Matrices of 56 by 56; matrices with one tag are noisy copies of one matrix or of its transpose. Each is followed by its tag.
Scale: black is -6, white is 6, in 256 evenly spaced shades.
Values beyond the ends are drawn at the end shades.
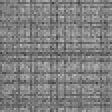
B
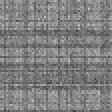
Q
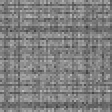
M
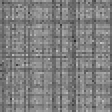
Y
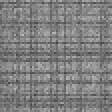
B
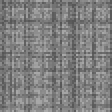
Y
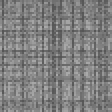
B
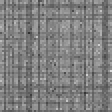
M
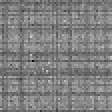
Y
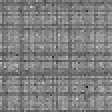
Y
